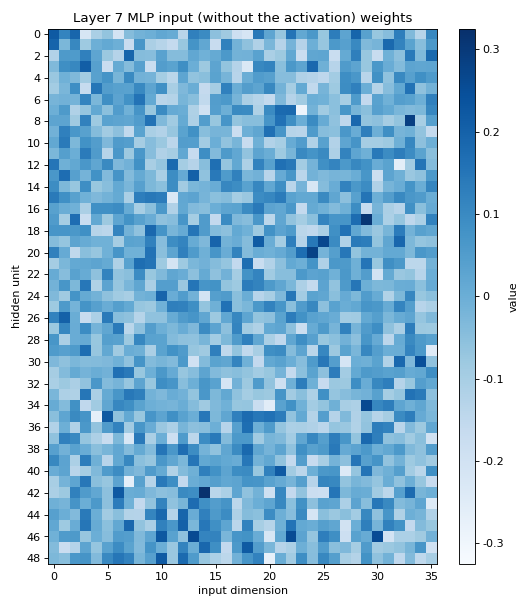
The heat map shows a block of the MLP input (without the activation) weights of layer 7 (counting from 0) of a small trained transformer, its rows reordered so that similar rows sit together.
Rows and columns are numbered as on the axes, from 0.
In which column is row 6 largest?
8
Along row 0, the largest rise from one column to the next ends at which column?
19
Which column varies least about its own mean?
4
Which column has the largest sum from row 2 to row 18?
28
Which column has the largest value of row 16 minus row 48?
20
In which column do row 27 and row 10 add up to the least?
18
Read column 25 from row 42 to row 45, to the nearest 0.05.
-0.2 0.05 -0.05 0.05
